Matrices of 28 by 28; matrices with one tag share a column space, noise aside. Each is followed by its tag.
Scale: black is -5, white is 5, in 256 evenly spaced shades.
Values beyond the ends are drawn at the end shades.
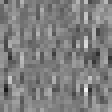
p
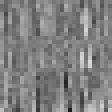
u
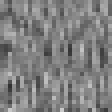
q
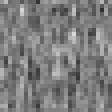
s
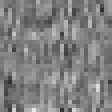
q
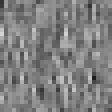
p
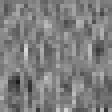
q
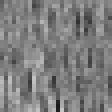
u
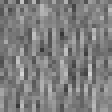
s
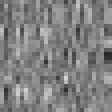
p
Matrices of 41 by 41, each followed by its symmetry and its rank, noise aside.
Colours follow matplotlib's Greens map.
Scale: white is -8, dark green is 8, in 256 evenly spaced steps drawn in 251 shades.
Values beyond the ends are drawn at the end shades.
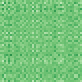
symmetric, rank three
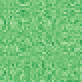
antisymmetric, rank six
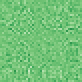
antisymmetric, rank six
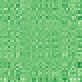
no symmetry, rank three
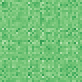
symmetric, rank three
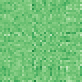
no symmetry, rank four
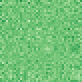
no symmetry, rank six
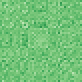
symmetric, rank six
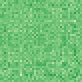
symmetric, rank six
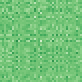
no symmetry, rank three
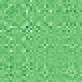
symmetric, rank four
